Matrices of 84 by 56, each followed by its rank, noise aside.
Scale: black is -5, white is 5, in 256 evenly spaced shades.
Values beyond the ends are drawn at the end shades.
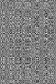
four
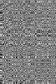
four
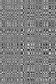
two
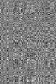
five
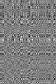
three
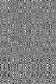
four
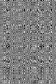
four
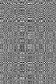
two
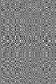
three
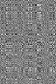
four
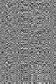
six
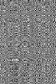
six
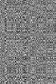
six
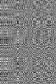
three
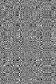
four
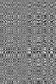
two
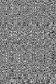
six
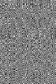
six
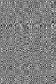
four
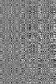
three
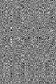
six
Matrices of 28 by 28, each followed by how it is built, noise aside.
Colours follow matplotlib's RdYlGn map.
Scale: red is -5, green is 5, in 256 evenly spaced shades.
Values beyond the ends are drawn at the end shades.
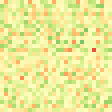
repeating columns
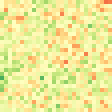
smooth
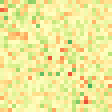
block diagonal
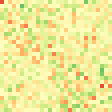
block diagonal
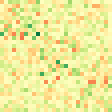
block diagonal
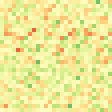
repeating columns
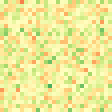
repeating columns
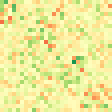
block diagonal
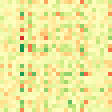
low rank
